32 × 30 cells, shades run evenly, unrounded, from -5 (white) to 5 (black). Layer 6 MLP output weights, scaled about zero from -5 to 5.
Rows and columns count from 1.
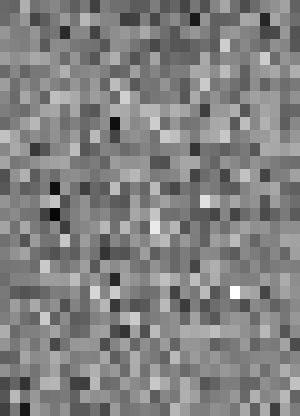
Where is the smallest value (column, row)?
24, 23
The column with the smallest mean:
16
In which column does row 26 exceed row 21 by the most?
13
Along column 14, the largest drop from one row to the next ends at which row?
25
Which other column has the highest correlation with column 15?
19
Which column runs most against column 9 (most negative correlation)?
27
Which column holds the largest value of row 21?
20
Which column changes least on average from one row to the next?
2
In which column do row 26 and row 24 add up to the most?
12
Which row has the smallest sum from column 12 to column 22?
9
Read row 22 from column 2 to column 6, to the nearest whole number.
0 0 0 -1 -1
